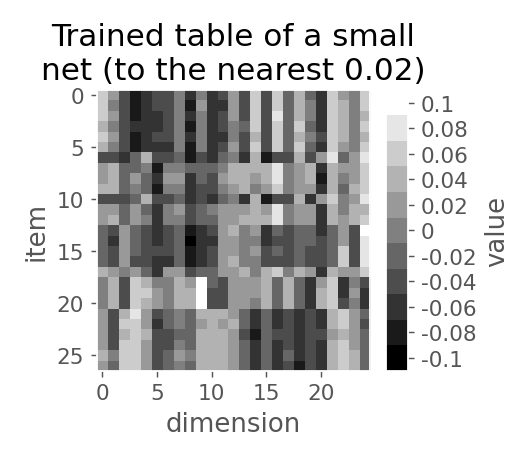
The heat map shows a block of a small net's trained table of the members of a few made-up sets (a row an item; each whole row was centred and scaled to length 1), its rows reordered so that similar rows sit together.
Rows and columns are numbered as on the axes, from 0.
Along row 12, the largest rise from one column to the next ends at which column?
21
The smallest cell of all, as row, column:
14, 8
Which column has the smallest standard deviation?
12
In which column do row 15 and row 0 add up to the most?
24
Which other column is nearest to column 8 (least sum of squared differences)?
5
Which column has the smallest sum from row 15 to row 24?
19
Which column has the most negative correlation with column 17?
22
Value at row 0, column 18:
0.04
